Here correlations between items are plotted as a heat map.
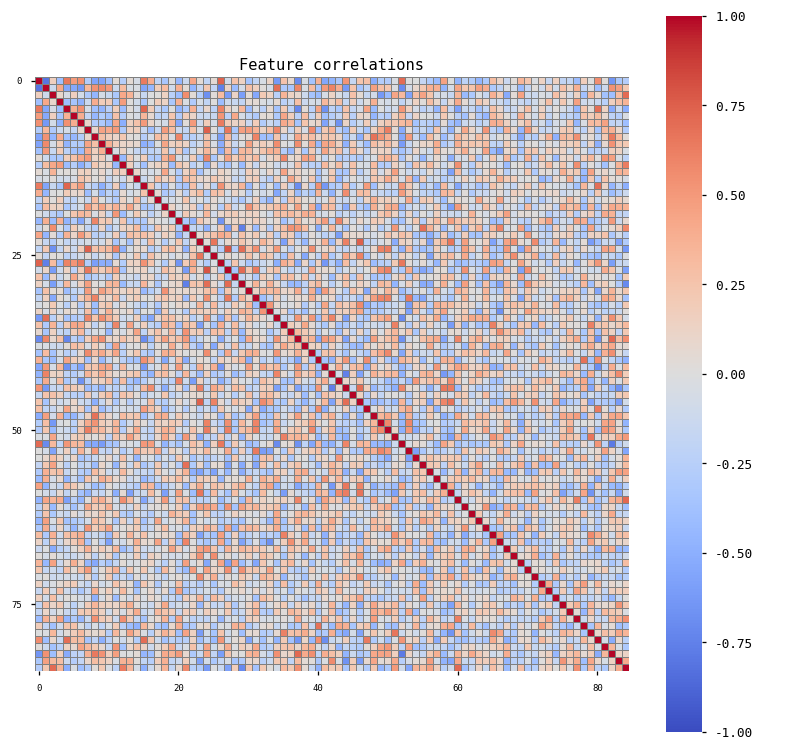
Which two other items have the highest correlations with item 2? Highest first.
84, 21
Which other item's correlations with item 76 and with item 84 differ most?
53
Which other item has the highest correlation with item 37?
82
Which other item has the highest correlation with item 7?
24
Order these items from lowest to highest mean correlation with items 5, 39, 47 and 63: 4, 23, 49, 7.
23, 7, 4, 49
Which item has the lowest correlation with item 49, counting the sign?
2
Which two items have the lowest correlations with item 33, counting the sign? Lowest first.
66, 53
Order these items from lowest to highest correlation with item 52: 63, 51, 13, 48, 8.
8, 48, 63, 51, 13
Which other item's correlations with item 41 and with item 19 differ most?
6
